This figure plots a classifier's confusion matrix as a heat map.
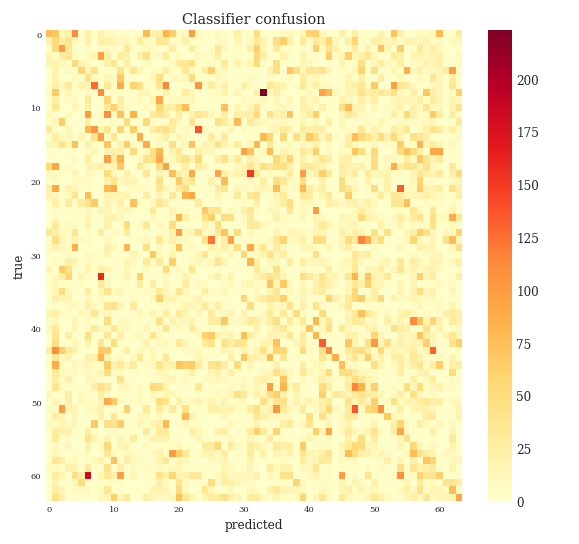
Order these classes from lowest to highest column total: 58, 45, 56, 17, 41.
45, 58, 56, 41, 17
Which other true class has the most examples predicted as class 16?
30
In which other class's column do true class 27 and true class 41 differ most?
20
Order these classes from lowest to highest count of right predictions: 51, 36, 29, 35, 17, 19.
35, 29, 36, 19, 17, 51
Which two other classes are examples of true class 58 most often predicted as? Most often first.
10, 59
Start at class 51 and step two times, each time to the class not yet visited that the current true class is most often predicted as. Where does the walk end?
36
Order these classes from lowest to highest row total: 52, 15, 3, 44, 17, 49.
52, 49, 3, 44, 15, 17
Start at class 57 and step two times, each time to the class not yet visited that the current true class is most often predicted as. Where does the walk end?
31
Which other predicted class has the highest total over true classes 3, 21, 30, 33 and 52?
8
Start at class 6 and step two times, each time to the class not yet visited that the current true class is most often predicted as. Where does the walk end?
9
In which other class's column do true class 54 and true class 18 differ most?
43
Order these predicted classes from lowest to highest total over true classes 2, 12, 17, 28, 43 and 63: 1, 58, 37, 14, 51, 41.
14, 37, 58, 41, 51, 1
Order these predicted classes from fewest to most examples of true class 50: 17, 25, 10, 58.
25, 58, 17, 10
